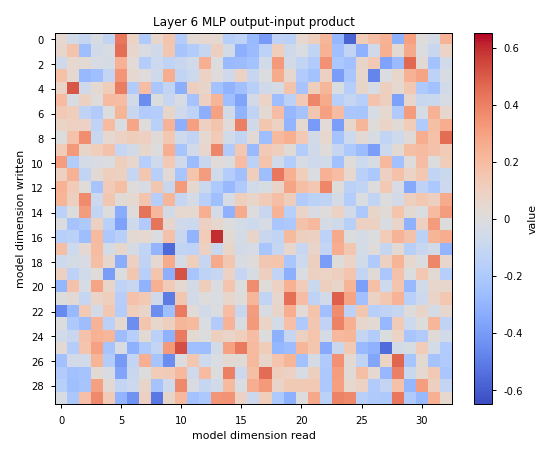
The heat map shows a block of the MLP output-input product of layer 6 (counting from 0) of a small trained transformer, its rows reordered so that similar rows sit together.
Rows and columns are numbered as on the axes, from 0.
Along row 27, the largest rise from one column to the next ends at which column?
28
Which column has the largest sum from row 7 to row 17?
32
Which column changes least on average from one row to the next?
16
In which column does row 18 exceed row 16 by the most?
11
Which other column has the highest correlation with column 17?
14
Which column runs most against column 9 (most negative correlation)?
23
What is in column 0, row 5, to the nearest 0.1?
0.2
